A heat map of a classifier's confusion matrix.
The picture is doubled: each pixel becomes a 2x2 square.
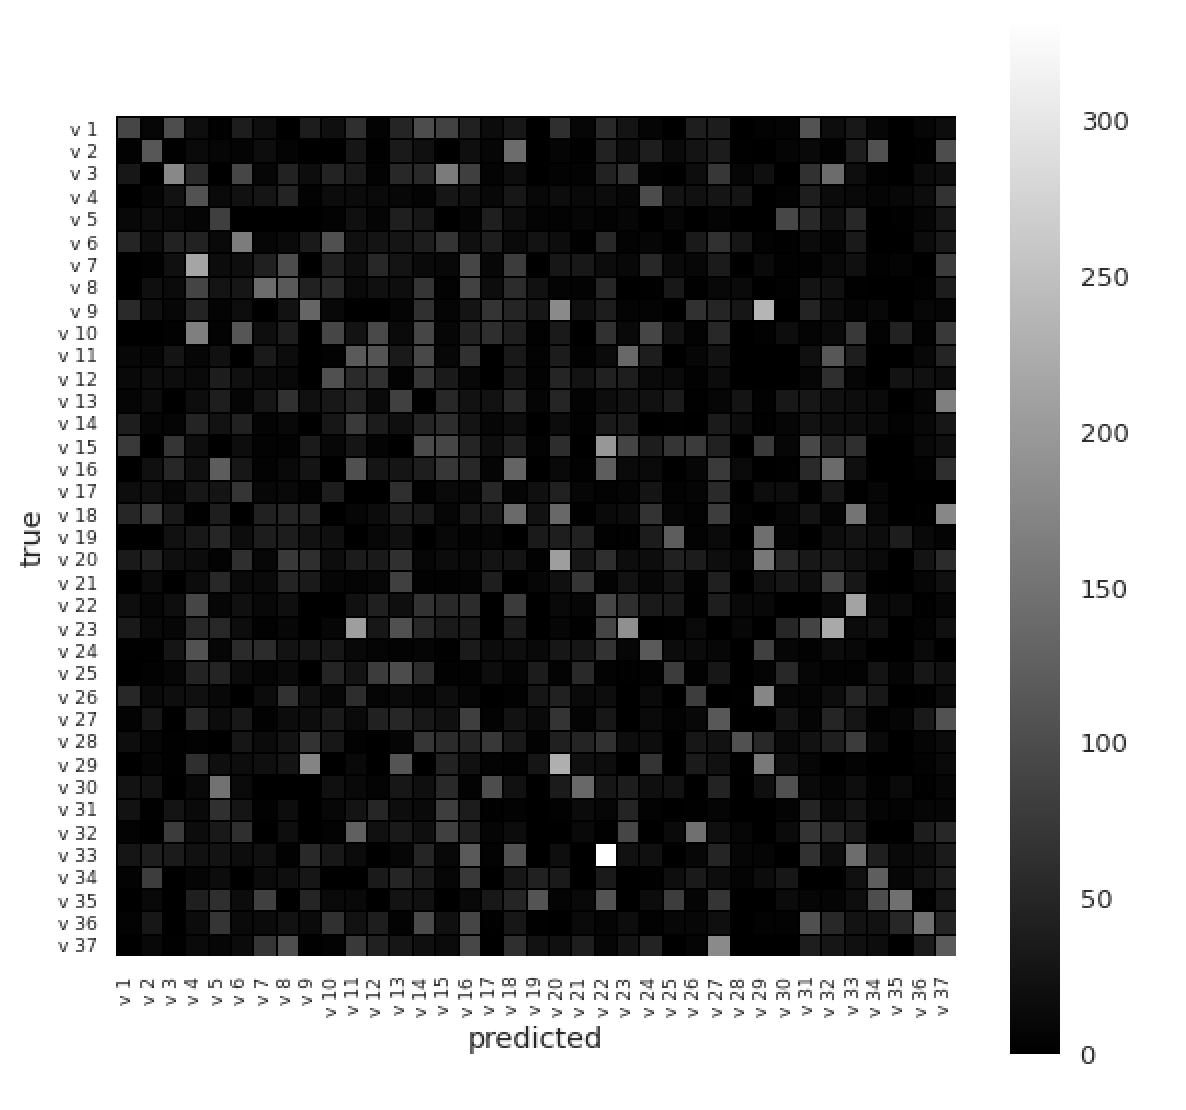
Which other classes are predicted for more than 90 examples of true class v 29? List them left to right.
v 9, v 13, v 20
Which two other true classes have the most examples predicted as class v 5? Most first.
v 30, v 16
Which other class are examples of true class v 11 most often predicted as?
v 23
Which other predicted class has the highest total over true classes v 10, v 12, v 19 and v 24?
v 4
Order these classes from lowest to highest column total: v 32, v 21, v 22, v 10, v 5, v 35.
v 35, v 21, v 10, v 5, v 32, v 22
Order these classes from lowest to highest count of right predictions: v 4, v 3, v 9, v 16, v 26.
v 16, v 26, v 4, v 9, v 3
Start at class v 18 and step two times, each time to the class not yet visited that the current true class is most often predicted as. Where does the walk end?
v 27
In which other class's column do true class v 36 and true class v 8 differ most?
v 7
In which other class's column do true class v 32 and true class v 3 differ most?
v 26
